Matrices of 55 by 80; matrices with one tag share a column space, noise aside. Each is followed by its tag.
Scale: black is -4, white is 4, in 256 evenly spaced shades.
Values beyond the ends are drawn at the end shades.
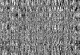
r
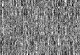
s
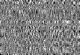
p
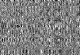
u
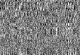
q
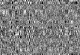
p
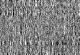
s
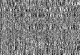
r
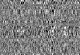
p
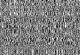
u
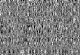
u
